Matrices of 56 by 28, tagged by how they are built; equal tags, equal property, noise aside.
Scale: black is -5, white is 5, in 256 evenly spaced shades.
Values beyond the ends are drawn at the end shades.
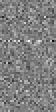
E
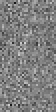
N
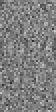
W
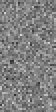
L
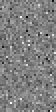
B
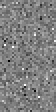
B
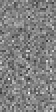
N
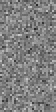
L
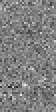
E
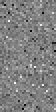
B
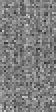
W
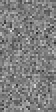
L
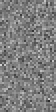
L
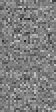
N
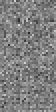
W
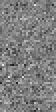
E
